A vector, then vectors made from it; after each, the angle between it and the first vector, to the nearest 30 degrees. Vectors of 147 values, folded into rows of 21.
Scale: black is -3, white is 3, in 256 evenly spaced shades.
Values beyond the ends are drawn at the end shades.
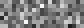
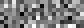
120 degrees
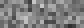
60 degrees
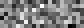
30 degrees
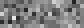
90 degrees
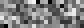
120 degrees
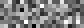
30 degrees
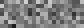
90 degrees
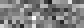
90 degrees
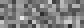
60 degrees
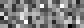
30 degrees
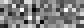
120 degrees
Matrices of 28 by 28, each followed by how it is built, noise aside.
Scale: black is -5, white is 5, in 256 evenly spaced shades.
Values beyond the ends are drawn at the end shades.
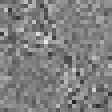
block diagonal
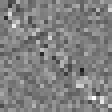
banded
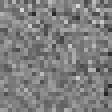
upper triangular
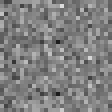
repeating rows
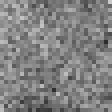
smooth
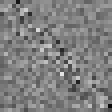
banded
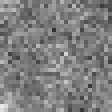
smooth
